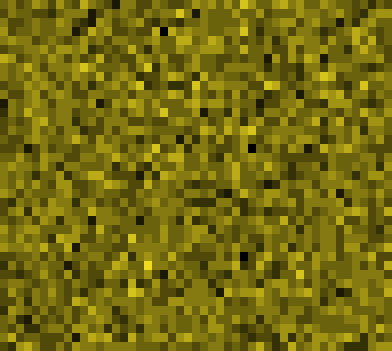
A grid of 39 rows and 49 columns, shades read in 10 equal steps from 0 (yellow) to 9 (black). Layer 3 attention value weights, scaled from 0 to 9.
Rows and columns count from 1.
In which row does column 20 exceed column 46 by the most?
10
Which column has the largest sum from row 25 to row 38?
31
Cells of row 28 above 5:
9
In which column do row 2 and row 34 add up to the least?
23
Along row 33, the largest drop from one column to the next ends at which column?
29
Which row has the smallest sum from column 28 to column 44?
1
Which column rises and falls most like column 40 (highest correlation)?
47
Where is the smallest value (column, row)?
19, 30
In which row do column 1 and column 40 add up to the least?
7
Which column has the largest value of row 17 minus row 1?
32
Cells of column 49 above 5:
9
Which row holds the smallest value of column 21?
13
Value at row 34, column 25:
4
